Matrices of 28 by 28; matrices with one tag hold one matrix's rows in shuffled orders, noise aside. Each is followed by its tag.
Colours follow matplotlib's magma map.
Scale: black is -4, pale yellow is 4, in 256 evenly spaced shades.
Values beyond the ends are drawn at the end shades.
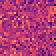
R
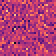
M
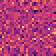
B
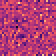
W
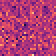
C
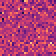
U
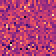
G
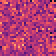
R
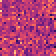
R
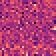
B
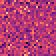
G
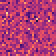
G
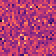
U
